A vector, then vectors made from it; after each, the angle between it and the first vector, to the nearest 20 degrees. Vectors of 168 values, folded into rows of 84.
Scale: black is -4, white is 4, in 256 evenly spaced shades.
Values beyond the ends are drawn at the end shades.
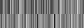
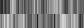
60 degrees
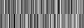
60 degrees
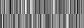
100 degrees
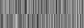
80 degrees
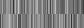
100 degrees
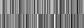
160 degrees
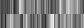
60 degrees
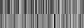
20 degrees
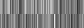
160 degrees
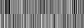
60 degrees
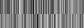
40 degrees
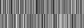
80 degrees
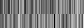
40 degrees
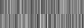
60 degrees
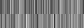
20 degrees
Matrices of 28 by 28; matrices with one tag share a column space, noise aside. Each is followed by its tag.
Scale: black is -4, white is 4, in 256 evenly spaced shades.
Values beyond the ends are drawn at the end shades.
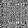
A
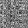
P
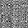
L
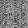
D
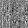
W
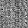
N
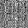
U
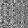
A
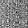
A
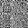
U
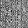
W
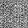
L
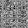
P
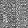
L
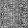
D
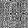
U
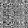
A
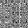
A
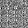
P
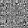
A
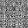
N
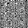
U
